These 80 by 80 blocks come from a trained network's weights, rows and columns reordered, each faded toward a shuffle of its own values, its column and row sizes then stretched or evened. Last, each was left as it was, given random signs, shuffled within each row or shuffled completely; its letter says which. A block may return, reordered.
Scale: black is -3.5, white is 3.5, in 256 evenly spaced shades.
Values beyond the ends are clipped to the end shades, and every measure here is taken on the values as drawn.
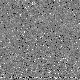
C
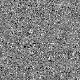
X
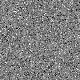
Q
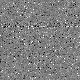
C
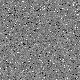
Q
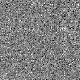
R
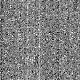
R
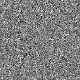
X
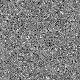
C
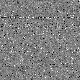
C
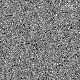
Q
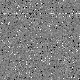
X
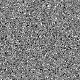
C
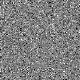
X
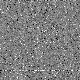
C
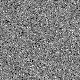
Q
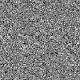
R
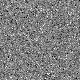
Q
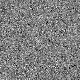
C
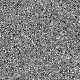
Q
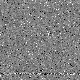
C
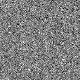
X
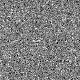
C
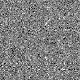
R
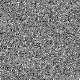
X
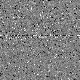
C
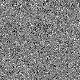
X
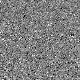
C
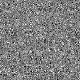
R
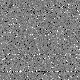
C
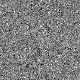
X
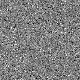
C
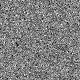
Q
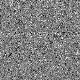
X
